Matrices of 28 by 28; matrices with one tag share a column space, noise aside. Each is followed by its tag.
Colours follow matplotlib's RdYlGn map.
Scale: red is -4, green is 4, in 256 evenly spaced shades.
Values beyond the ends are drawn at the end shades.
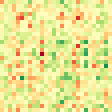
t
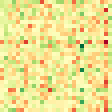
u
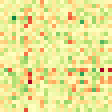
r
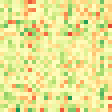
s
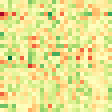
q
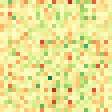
t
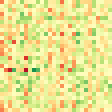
r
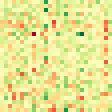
s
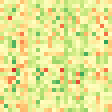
r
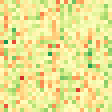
t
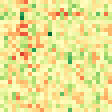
q
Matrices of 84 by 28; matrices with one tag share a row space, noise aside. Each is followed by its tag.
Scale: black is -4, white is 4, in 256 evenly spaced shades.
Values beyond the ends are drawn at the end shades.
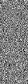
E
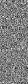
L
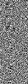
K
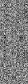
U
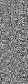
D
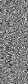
K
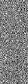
E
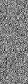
E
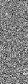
U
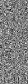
K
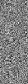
K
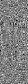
D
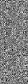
U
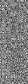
L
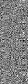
D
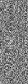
K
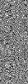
K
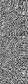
D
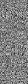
L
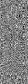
D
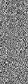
E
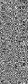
D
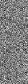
U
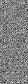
E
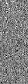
E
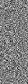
K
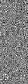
E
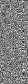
D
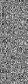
L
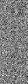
L
